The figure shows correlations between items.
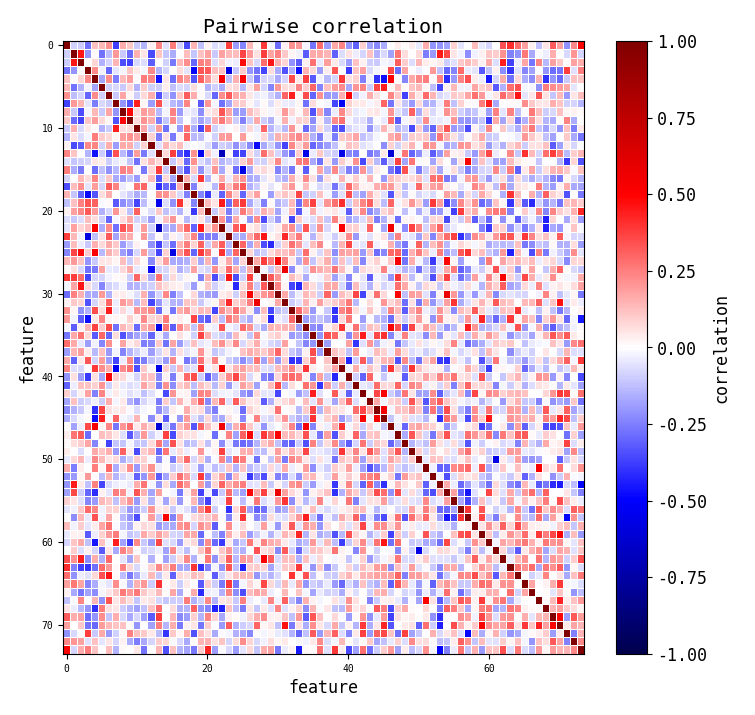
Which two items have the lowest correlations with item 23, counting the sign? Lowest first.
3, 56
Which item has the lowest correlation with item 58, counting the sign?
21
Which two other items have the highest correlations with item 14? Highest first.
57, 47
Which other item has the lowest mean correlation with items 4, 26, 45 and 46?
13
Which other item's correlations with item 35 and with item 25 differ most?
4
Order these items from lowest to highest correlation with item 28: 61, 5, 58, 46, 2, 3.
3, 46, 5, 61, 58, 2
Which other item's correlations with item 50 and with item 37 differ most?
61
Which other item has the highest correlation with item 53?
1
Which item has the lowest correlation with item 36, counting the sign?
41
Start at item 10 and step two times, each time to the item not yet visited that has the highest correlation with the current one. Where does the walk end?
60
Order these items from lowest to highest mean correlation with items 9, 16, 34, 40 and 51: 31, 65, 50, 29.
65, 29, 50, 31
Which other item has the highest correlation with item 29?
2
